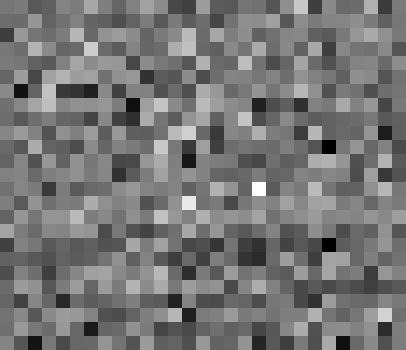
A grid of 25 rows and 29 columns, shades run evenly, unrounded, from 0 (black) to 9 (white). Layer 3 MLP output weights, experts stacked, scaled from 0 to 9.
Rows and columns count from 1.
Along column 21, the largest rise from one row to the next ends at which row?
19
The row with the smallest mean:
18
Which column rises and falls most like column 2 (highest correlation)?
5
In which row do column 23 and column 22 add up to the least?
22
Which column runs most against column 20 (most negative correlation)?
11
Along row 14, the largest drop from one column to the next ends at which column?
20
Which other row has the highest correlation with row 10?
4
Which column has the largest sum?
12
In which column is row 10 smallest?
28
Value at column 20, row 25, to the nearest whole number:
3
